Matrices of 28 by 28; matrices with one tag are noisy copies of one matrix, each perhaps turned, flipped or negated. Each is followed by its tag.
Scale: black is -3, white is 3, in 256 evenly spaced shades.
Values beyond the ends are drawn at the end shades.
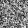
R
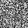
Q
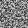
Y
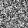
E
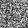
Q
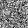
R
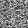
Y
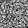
Q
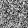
R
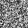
R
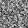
Y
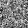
R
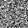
Y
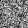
R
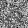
R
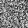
Q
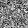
R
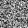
Y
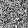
R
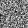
Y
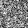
E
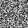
Y
